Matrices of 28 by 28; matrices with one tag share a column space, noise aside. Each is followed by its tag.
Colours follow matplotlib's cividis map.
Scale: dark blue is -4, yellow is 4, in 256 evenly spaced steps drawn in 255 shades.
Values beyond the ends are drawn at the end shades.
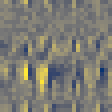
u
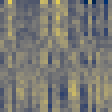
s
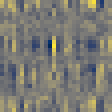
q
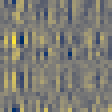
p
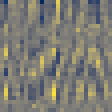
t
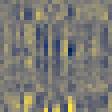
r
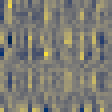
p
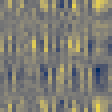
q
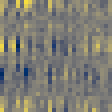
q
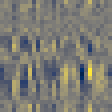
u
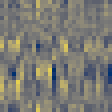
u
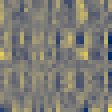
p
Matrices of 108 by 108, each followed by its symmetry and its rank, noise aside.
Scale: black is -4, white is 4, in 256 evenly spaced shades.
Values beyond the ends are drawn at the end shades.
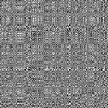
symmetric, rank six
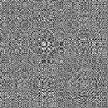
symmetric, rank six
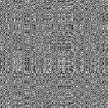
no symmetry, rank four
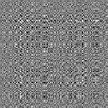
symmetric, rank four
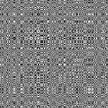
symmetric, rank three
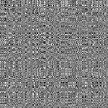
no symmetry, rank six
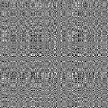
no symmetry, rank four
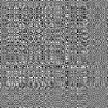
antisymmetric, rank four
